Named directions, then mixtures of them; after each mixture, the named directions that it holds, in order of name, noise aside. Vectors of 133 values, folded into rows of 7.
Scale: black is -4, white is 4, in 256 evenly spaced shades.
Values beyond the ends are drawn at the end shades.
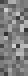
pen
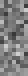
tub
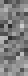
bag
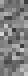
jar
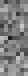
bag.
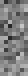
bag.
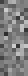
pen.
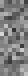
jar.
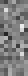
bag, pen.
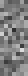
jar.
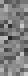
bag.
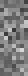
jar, pen.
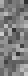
jar.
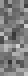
jar, tub.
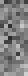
bag, jar.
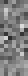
bag, pen.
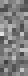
bag, jar.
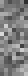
jar.
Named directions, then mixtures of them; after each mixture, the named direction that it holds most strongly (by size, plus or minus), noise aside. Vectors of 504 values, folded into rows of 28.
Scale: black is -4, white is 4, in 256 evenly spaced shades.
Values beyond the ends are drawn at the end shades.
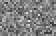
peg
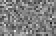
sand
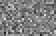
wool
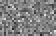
wool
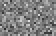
peg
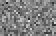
peg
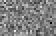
sand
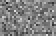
sand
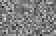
wool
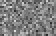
sand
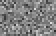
peg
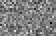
sand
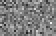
sand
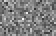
peg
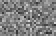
peg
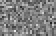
sand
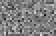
wool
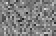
peg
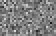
sand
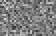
sand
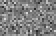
peg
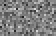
peg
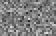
peg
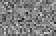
peg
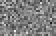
sand
